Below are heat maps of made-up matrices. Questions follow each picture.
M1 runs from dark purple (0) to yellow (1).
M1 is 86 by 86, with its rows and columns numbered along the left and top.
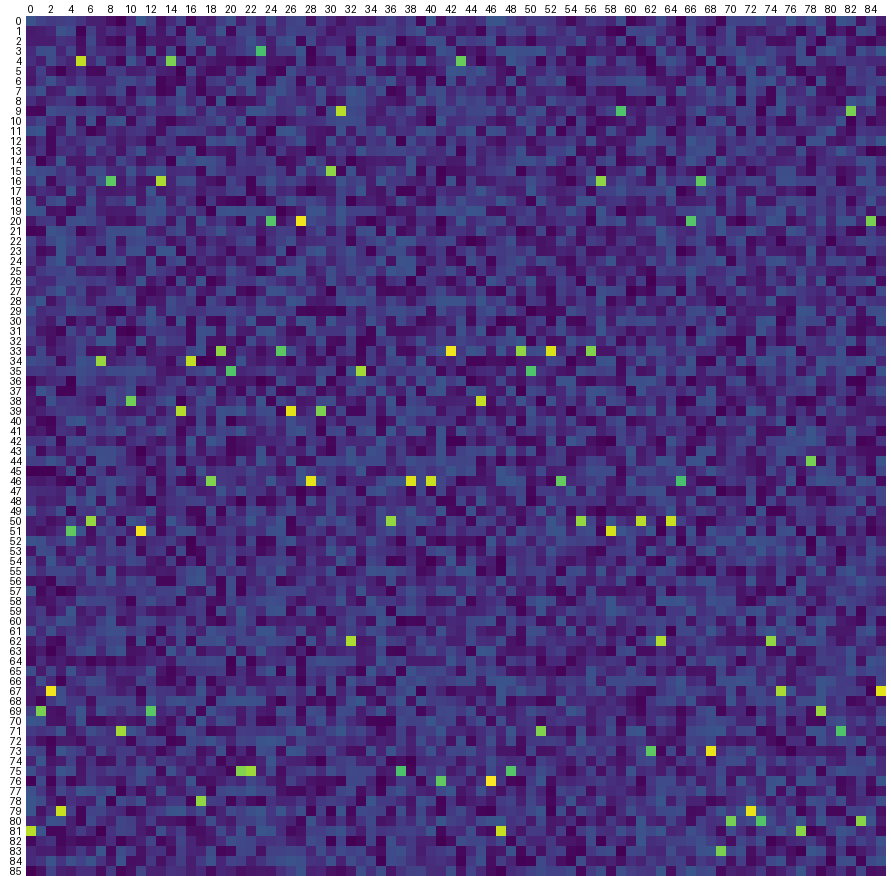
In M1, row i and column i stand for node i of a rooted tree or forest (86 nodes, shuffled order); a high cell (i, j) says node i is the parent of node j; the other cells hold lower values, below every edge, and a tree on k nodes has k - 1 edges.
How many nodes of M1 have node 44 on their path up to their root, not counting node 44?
2
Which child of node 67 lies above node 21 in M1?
75
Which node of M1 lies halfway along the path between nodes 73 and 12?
83
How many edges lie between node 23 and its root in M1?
5
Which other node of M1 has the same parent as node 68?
62
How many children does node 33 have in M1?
6
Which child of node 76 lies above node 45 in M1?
46
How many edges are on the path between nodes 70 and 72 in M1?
5
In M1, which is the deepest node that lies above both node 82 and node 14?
71
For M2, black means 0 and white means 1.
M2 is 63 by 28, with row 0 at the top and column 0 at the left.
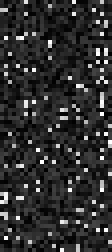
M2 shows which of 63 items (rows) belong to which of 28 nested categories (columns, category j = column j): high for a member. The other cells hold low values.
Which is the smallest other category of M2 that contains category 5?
4
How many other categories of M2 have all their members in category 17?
1
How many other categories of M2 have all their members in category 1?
5
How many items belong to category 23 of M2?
3
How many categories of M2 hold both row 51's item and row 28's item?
1
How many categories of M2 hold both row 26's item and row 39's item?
1
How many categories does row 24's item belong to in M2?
2
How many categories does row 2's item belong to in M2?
3
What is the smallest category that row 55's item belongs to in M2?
16
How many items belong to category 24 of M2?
7
